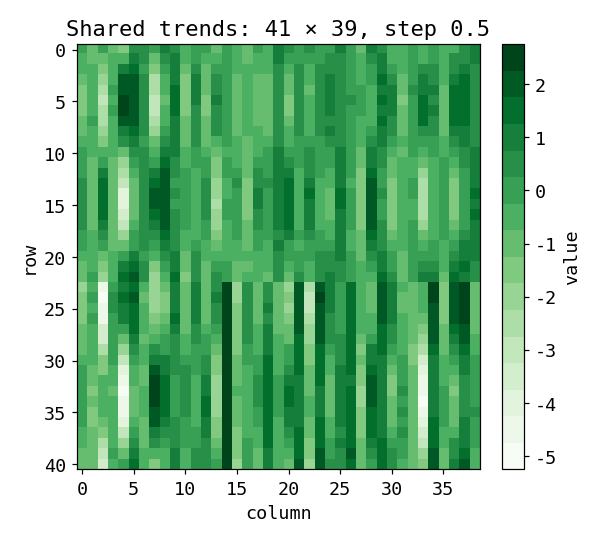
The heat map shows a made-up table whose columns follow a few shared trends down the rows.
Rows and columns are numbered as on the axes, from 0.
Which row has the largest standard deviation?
24
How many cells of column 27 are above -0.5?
3
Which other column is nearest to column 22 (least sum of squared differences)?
15
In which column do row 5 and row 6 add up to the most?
4
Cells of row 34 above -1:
28
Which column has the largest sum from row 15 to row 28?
37
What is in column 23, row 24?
2.5
